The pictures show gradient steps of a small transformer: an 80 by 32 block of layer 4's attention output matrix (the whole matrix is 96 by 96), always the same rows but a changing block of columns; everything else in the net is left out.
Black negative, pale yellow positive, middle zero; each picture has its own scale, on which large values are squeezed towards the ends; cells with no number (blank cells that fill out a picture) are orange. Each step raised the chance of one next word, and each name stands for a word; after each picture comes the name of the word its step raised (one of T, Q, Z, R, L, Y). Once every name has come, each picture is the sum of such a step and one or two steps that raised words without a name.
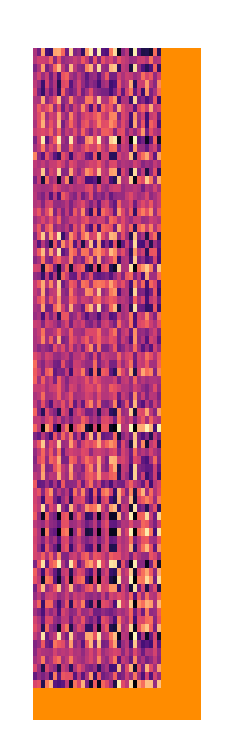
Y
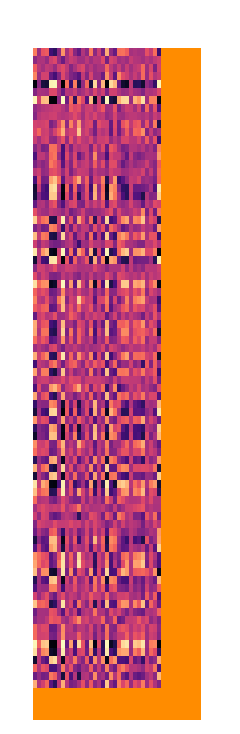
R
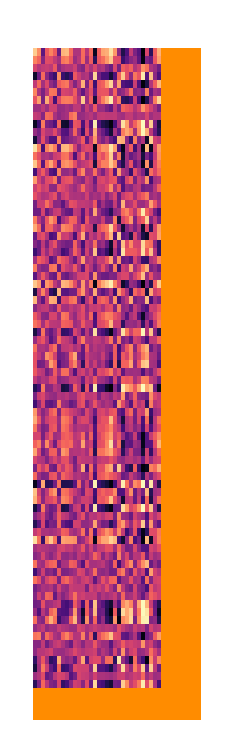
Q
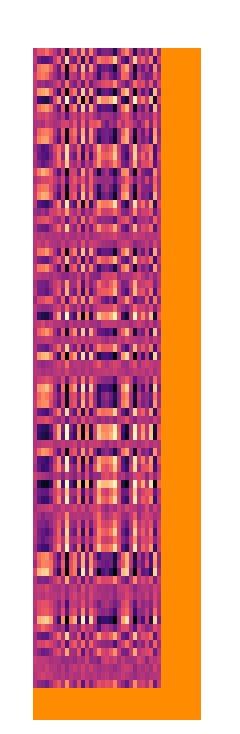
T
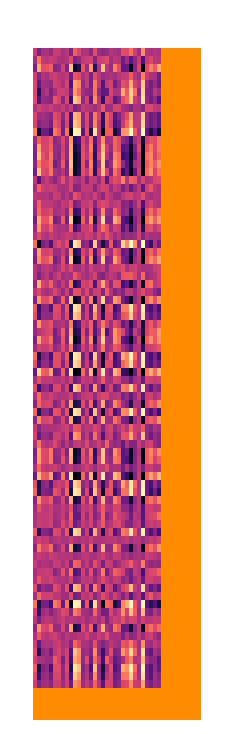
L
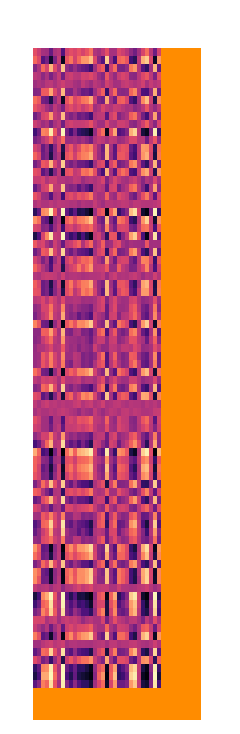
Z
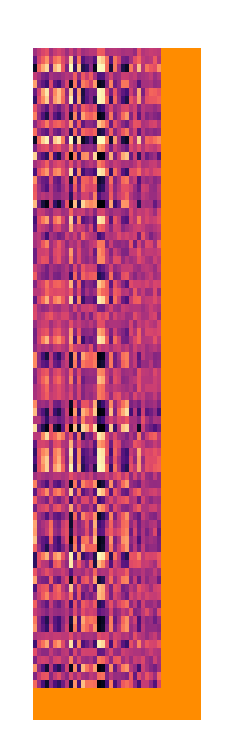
Y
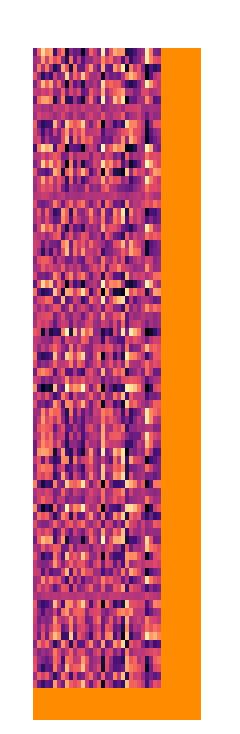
Q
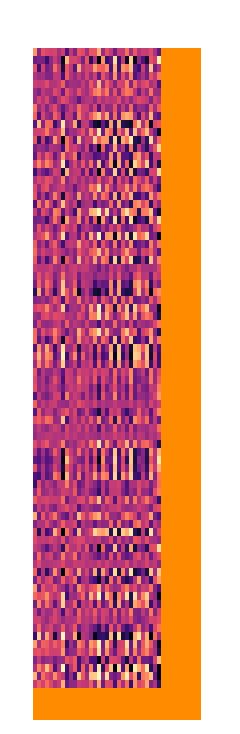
Z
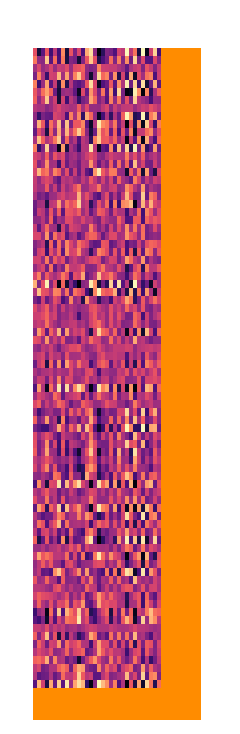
Q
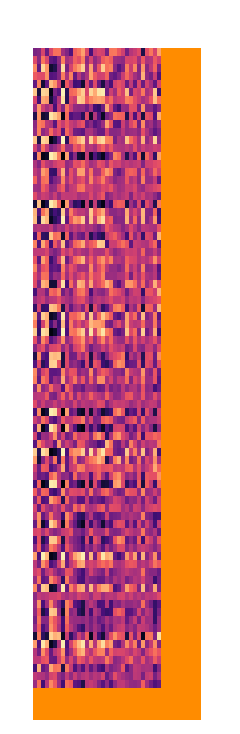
Y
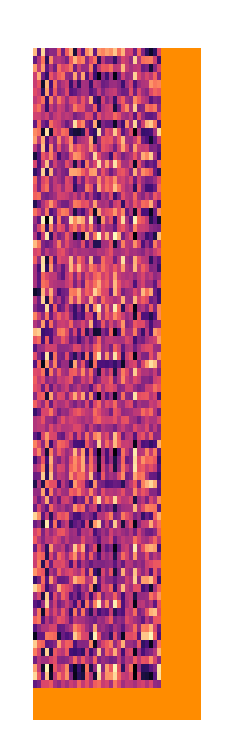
Z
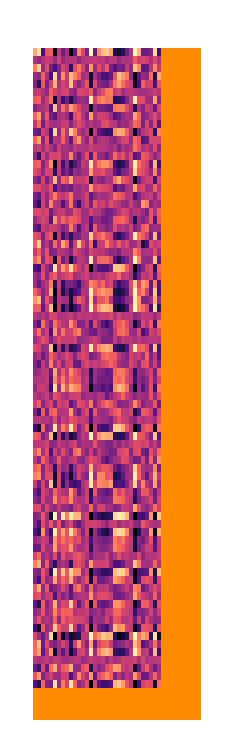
Y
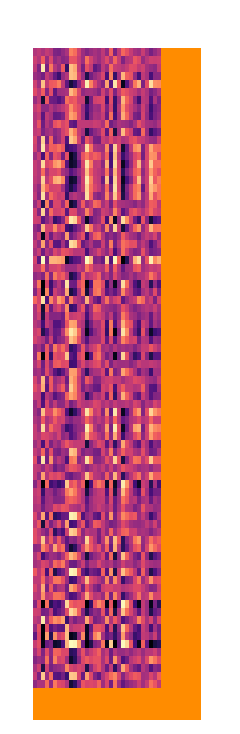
R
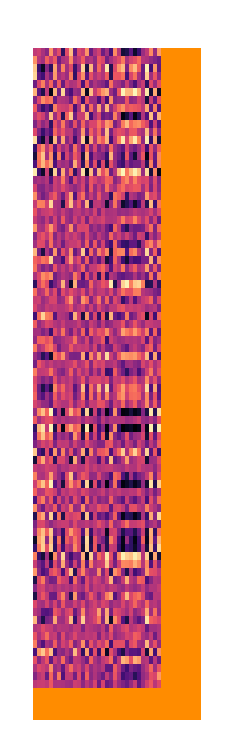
T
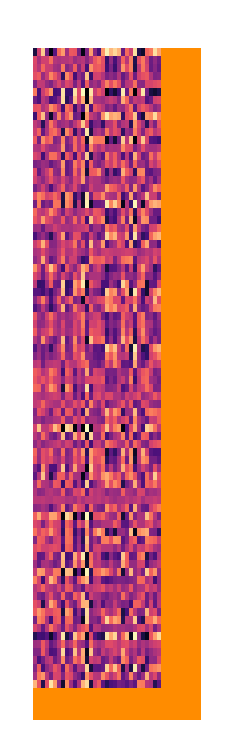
Y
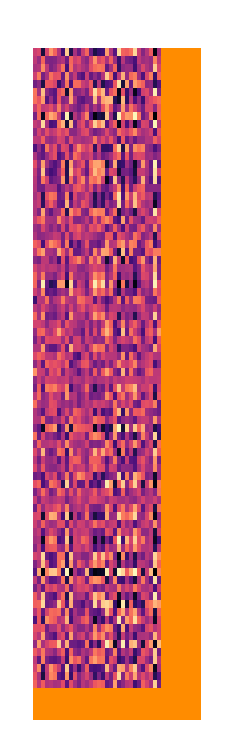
R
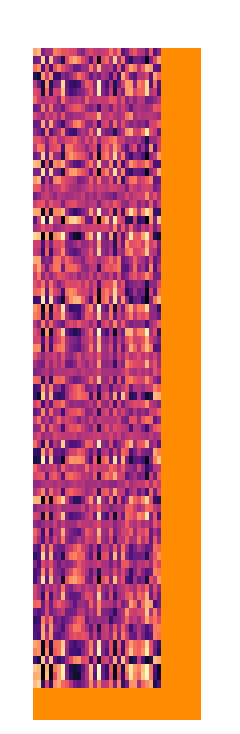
Z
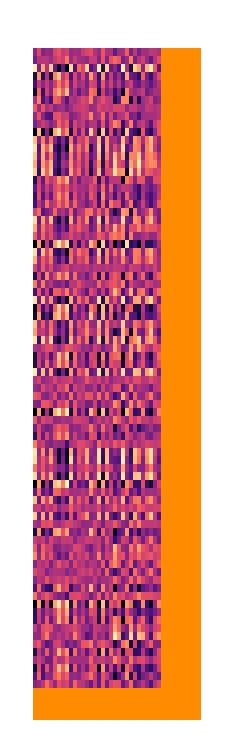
L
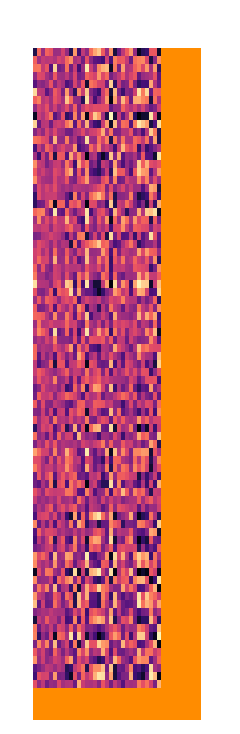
Z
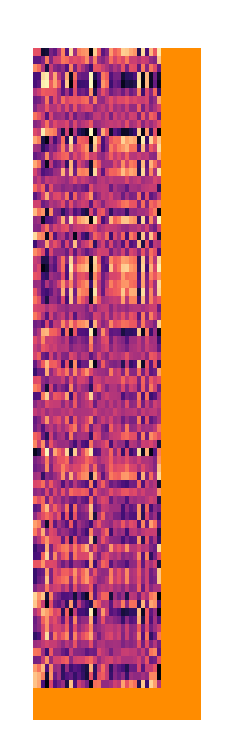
Z
